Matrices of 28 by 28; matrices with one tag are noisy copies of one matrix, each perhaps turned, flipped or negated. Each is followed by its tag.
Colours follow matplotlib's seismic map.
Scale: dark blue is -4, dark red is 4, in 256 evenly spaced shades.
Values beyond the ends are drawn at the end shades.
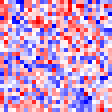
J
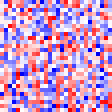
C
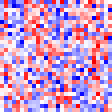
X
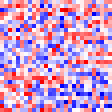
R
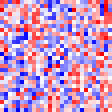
R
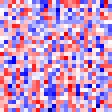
C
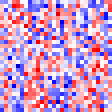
X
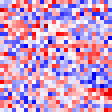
X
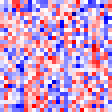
X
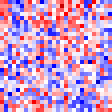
J
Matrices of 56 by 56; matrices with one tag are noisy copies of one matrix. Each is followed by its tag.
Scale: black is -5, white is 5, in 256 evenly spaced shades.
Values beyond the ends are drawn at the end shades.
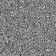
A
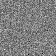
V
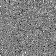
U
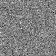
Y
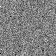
U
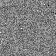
Y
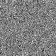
U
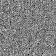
V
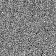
V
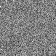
U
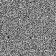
A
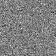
Y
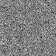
Y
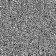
U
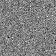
A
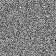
A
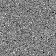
Y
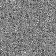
U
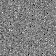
V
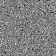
Y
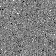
U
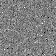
V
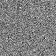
A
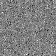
V
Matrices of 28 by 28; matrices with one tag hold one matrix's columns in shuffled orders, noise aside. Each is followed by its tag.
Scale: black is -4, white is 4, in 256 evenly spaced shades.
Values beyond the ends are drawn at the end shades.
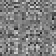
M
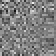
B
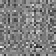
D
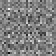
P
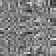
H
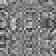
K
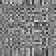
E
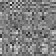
M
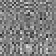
M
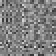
D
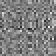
K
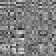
M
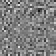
B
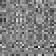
D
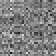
P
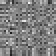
E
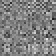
M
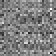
P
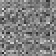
P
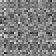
P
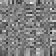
E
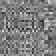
K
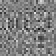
K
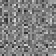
D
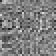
K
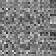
P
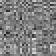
M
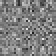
H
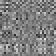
M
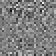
B
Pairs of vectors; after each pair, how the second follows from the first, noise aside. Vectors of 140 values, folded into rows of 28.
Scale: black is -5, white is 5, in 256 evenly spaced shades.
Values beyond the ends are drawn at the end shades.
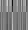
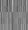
negated, shrunk.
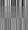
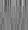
negated, shrunk.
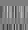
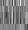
reversed, negated.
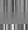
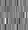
wrapped around, partly zeroed.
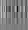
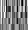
scaled up.
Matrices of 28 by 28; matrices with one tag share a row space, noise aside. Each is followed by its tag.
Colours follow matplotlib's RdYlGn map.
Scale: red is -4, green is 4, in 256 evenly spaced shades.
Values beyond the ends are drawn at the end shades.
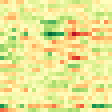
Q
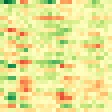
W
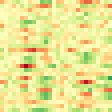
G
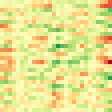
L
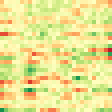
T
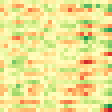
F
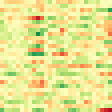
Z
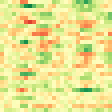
G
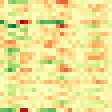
W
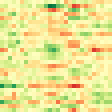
Q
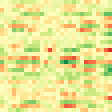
F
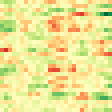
L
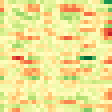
F
